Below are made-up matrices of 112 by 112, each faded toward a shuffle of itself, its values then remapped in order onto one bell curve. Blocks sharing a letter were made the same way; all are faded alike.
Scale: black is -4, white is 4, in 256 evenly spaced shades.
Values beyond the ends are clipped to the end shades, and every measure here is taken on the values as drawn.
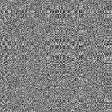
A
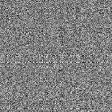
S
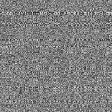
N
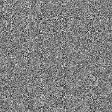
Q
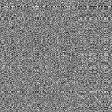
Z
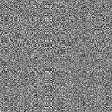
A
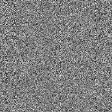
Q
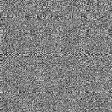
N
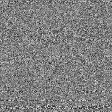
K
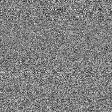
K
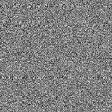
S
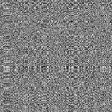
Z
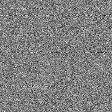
K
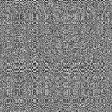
Z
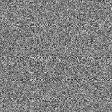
S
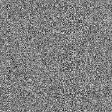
Q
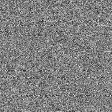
K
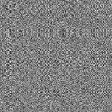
A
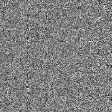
Q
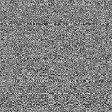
N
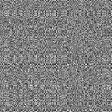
Z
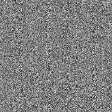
Q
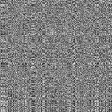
A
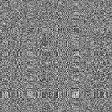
A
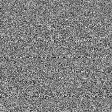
K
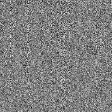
Q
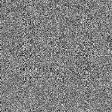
Q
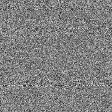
K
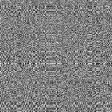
Z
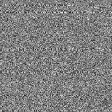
S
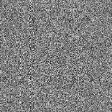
Q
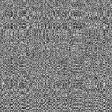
A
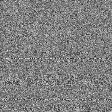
K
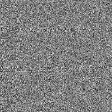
Q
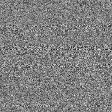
K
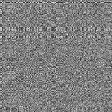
Z
